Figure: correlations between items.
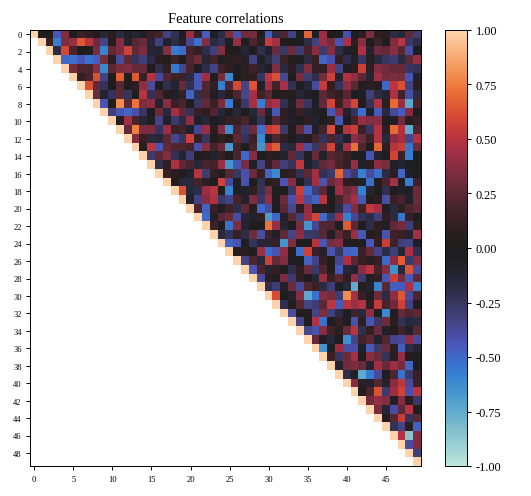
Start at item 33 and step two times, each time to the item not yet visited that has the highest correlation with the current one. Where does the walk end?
21
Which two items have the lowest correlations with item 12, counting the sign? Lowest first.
29, 9
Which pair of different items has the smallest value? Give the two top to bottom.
46, 48
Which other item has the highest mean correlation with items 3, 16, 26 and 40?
49
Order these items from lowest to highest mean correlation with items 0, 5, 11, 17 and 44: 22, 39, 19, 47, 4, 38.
39, 19, 22, 47, 4, 38
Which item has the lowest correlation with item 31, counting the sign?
16
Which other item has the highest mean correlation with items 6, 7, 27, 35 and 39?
0
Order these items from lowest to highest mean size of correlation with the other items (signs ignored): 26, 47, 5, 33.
33, 26, 5, 47
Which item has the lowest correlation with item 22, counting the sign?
35
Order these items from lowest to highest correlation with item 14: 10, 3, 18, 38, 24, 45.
3, 18, 10, 45, 24, 38
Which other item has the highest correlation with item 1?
6
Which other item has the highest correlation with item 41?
13
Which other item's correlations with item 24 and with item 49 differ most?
45
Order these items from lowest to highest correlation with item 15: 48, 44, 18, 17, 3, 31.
3, 48, 17, 31, 44, 18
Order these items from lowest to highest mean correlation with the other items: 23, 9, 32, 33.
9, 33, 32, 23
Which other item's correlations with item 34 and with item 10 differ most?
18
